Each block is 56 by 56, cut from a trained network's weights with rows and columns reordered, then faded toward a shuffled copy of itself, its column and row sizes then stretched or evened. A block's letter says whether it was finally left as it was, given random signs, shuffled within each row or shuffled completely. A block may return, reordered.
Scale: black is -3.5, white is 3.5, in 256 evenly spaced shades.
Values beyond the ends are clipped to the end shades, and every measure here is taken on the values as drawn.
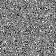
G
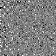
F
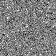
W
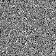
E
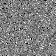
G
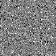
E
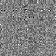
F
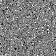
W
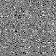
F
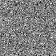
G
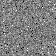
W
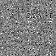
E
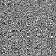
F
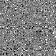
F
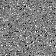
G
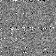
E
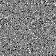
G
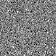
E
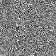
E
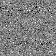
G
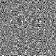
F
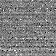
G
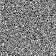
W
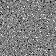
W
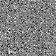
E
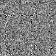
E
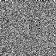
E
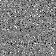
G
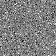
W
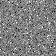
W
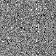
E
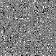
E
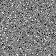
W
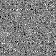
G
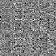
F
